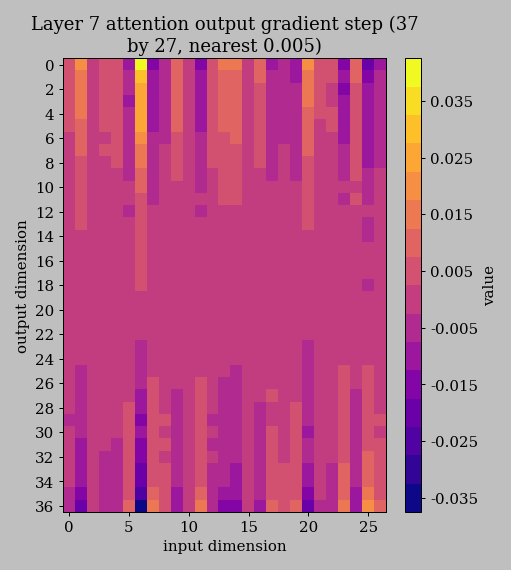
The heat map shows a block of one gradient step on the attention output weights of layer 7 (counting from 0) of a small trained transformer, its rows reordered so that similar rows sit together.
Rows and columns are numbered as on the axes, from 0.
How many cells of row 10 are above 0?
5
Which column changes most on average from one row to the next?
6
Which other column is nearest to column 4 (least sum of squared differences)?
12
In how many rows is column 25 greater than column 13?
12
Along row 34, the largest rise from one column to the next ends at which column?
7
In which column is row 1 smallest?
25
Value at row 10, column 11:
-0.005
